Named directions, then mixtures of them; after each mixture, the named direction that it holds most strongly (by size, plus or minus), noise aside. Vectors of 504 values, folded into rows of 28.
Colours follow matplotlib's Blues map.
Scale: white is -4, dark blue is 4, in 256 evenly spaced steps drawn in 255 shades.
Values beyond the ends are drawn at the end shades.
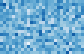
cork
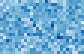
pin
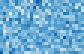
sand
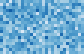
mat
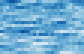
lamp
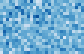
sand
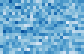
sand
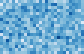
pin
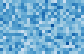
cork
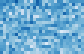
sand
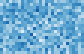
mat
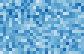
sand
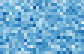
pin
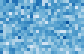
sand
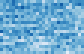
lamp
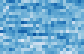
lamp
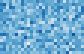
cork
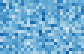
cork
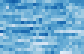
lamp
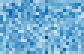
mat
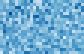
sand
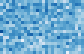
mat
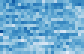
lamp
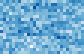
pin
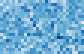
pin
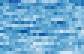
lamp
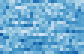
lamp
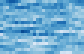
lamp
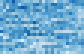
lamp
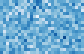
sand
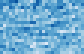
lamp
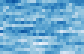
lamp
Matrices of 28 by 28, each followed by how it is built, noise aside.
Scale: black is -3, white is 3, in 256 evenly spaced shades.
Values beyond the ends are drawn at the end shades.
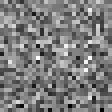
repeating columns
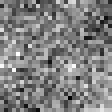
smooth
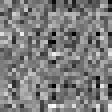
low rank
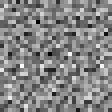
repeating columns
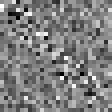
banded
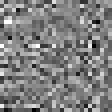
low rank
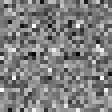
repeating columns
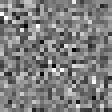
block diagonal
